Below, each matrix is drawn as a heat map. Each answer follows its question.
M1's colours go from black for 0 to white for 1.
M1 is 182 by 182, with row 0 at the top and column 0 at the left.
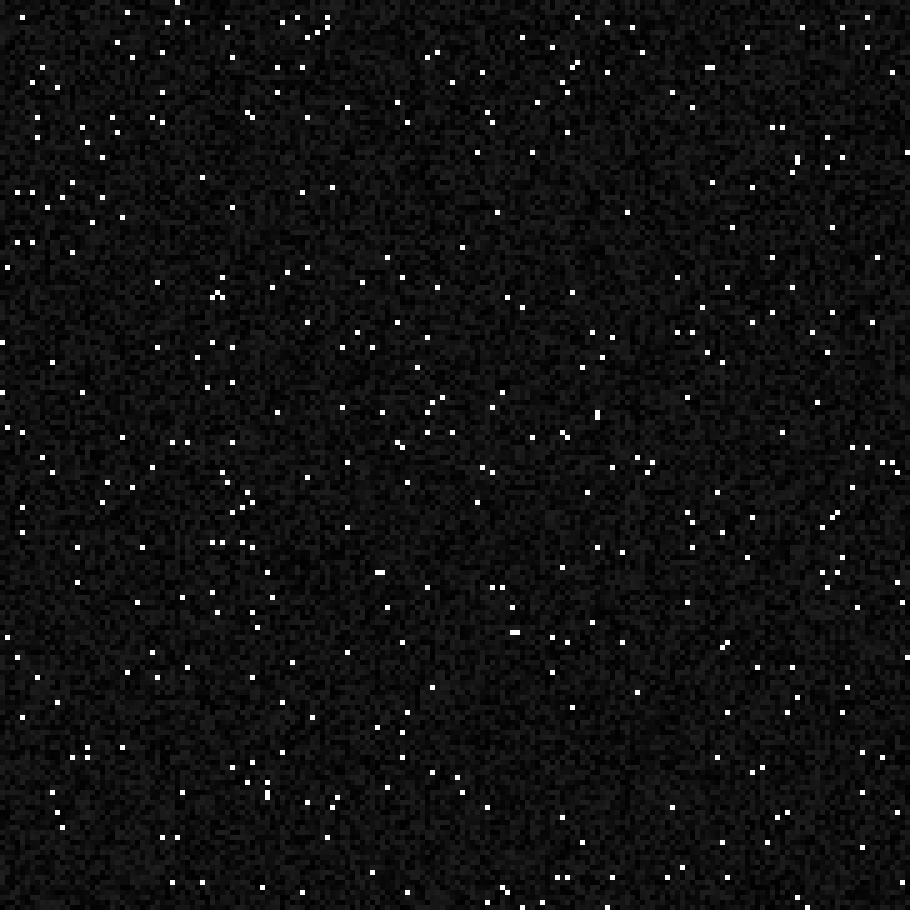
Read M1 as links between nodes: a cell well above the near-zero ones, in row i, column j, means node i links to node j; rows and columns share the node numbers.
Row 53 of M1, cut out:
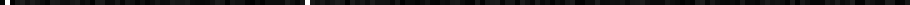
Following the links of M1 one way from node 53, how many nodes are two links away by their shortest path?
2
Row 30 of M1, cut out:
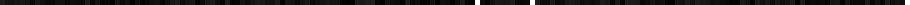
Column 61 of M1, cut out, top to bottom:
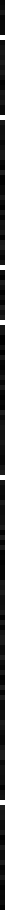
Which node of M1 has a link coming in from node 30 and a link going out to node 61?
node 95
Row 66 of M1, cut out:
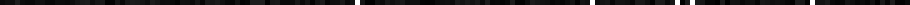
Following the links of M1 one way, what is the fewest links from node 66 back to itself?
7
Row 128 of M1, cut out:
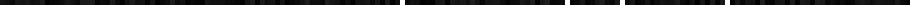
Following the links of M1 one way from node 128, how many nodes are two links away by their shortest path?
5
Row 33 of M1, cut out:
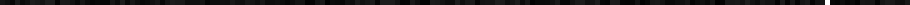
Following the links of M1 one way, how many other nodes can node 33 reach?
3
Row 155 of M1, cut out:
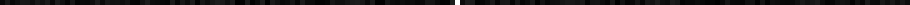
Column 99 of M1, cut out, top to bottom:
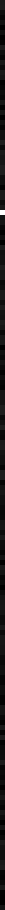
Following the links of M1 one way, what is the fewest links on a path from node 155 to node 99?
7
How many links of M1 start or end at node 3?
8
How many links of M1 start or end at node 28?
2
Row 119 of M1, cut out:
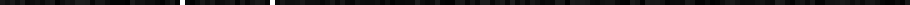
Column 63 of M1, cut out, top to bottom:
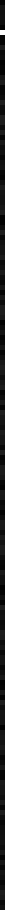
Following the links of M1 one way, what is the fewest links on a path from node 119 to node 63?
7
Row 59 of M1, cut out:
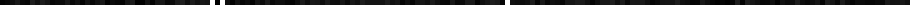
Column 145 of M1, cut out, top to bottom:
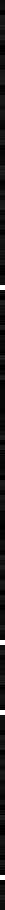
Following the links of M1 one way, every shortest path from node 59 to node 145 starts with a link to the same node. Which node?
node 42
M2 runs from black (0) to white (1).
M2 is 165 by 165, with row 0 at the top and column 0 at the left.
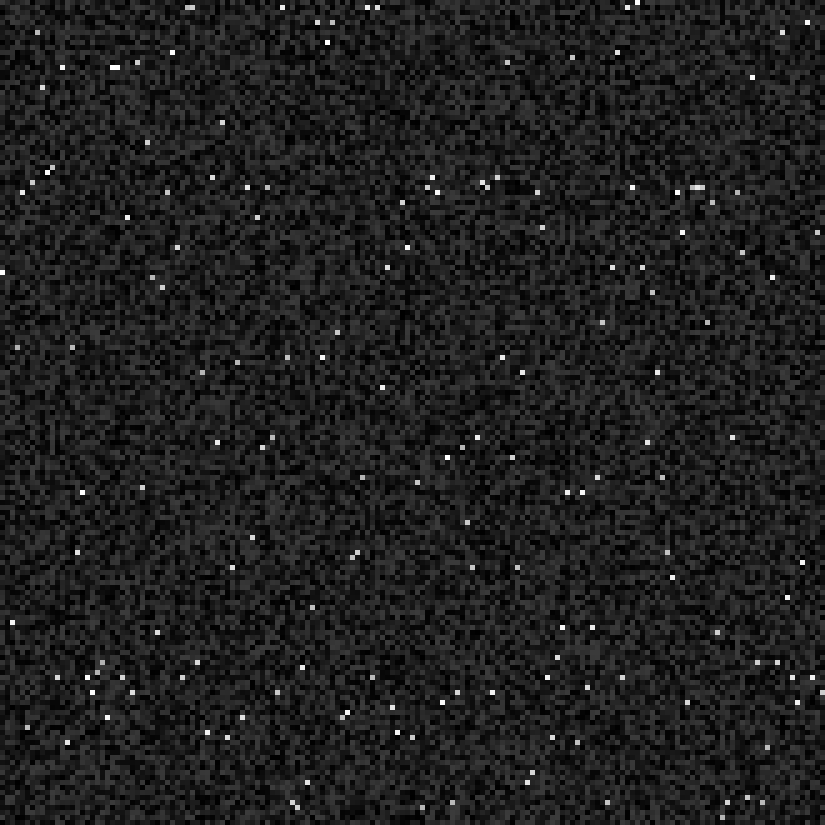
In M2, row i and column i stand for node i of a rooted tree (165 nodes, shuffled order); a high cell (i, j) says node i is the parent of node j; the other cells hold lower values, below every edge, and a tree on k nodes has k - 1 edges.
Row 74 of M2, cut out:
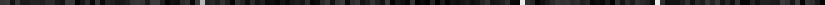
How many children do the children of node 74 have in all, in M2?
4
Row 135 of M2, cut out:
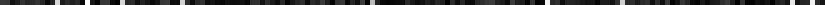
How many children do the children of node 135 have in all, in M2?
9
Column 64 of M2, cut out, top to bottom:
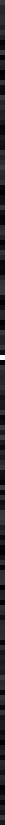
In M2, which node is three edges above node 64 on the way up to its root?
147
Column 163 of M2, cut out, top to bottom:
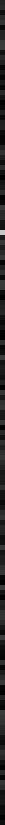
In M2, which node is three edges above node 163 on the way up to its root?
98
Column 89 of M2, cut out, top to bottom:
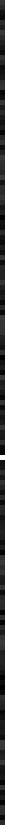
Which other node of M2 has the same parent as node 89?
102
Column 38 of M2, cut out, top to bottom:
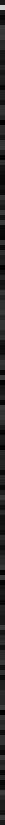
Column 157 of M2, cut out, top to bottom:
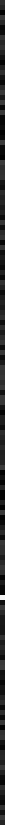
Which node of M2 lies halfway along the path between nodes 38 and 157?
95
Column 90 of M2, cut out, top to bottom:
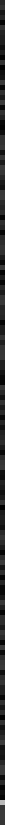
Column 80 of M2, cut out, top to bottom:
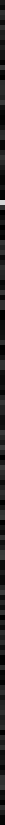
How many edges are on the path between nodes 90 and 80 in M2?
9
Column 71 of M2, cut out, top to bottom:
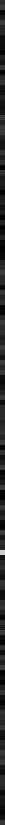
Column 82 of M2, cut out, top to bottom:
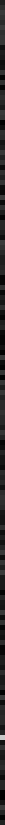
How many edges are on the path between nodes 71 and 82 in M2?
3
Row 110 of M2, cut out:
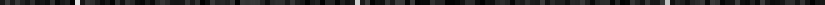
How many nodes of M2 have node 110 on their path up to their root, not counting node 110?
12
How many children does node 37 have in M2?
8
